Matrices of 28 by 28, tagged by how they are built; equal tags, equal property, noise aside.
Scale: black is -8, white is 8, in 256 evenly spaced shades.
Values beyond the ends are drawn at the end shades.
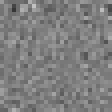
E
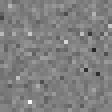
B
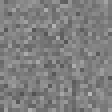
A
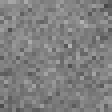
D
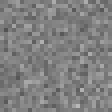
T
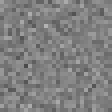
A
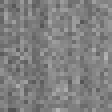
T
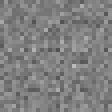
E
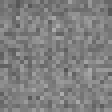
T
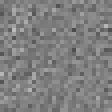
E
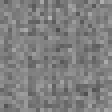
T
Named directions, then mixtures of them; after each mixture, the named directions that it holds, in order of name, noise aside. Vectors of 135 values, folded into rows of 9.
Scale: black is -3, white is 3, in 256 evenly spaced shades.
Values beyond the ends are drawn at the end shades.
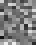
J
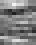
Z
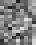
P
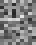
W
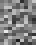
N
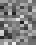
J, W.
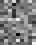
P, W.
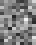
N, P.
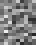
N.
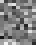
J.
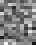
J.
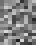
N.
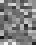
J.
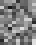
P.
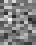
N, W.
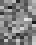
P.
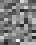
J, N.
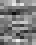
P, Z.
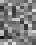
J, W.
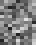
P.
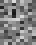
W.
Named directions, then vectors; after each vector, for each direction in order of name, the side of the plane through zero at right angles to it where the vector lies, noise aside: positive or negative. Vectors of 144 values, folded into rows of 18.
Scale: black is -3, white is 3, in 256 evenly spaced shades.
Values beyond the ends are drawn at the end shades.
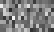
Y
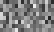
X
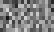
positive, positive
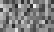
positive, positive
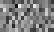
positive, positive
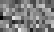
negative, positive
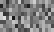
positive, negative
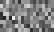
negative, positive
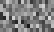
negative, positive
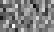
negative, negative
